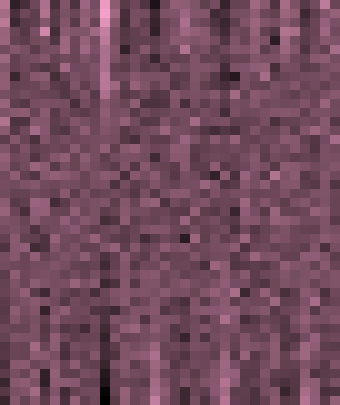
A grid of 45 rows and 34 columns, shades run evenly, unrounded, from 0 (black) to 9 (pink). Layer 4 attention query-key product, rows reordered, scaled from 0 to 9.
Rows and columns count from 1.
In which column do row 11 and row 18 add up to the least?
16
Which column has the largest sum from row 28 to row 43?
23
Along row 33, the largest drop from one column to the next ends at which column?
25
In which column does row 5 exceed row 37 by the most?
11
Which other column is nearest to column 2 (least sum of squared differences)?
6
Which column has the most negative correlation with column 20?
3
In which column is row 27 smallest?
19
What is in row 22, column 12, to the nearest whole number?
4
